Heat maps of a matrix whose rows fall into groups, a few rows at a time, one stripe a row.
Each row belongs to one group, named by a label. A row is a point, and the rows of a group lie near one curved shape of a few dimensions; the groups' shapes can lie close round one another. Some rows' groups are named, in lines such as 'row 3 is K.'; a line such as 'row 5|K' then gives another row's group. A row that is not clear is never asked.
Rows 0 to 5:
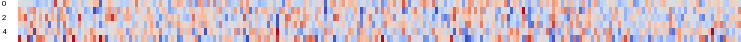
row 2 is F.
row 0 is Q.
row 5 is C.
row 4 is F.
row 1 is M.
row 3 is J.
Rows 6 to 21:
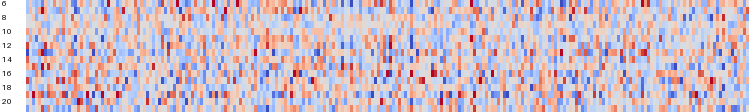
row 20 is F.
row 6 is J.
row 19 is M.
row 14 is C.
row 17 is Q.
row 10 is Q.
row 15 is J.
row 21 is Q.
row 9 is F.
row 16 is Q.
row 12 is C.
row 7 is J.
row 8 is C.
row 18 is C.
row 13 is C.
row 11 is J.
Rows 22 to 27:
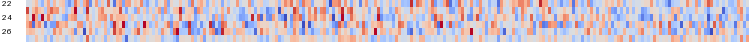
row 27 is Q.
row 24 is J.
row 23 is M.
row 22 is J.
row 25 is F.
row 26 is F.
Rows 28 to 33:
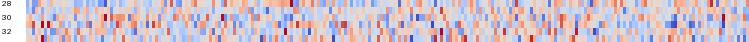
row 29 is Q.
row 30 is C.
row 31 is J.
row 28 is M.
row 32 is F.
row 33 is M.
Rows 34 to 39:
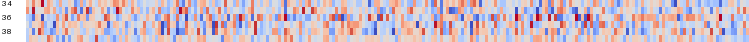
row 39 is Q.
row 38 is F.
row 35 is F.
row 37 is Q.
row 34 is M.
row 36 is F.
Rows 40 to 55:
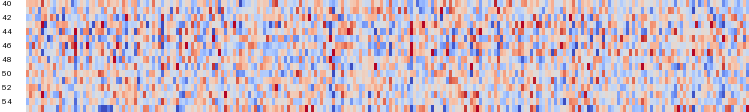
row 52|J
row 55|M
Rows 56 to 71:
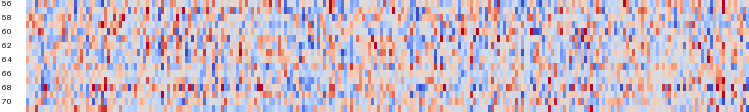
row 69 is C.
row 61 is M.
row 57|C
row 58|F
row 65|Q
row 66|F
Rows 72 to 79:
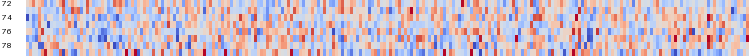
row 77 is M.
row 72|F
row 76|M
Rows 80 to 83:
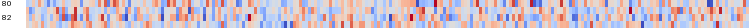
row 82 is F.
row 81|Q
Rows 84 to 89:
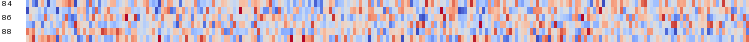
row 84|C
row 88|C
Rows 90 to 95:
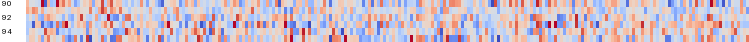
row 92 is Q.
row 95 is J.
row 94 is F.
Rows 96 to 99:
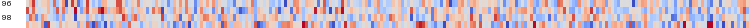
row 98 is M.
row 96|F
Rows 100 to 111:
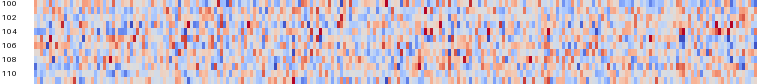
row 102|F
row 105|M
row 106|J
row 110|M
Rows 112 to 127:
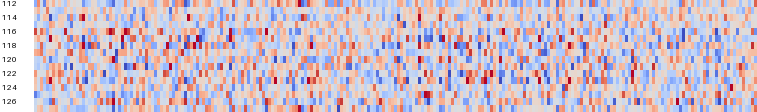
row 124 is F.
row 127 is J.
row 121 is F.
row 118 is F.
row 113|F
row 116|C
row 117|M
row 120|Q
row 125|M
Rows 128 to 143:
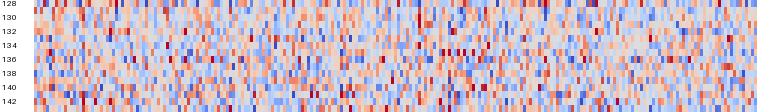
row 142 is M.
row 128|C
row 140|F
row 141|F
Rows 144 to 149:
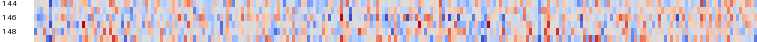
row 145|F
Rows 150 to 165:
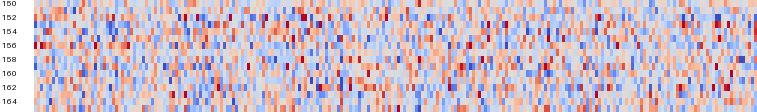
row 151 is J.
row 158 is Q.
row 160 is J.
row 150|F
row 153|M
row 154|J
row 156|M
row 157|F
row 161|F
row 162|M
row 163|F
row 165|J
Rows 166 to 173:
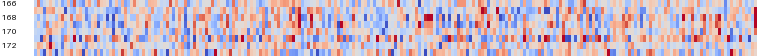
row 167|J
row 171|F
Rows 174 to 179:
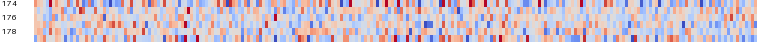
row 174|M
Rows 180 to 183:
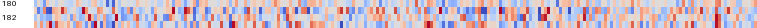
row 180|M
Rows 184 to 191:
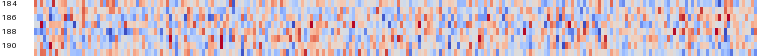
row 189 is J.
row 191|J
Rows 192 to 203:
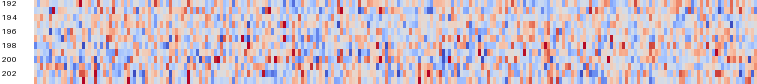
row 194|M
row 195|J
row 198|C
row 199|J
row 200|M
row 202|Q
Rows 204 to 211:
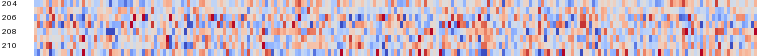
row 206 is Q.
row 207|F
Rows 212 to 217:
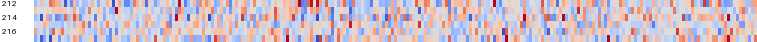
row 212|F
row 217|M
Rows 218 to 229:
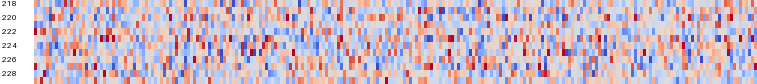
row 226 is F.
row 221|M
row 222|M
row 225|F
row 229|J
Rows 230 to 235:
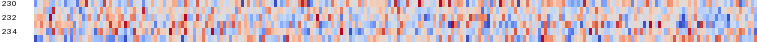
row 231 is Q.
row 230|Q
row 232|M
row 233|M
